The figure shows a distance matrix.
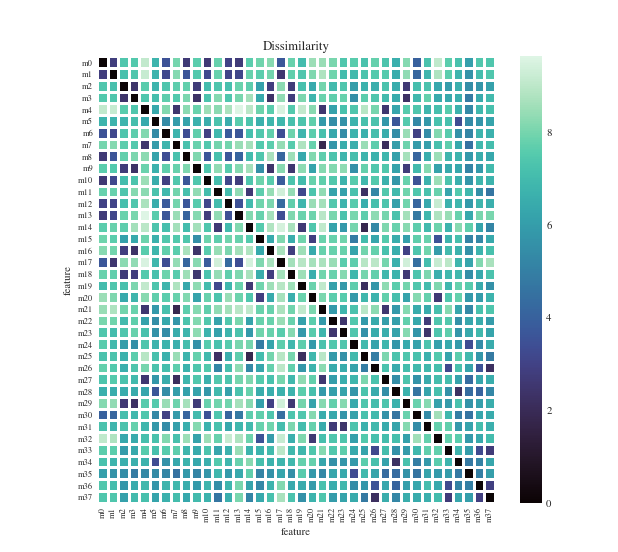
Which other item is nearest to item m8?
m0
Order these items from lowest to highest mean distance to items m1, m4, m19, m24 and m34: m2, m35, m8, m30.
m35, m30, m8, m2
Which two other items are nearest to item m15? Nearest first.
m20, m32
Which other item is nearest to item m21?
m7
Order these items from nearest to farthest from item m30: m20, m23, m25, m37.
m23, m37, m25, m20
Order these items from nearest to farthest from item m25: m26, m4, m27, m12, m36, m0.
m26, m36, m12, m0, m27, m4
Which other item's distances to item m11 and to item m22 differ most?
m31
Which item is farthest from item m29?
m17
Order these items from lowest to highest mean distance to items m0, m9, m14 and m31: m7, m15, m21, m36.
m36, m15, m7, m21
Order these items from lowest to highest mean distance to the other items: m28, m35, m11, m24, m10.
m35, m28, m10, m24, m11
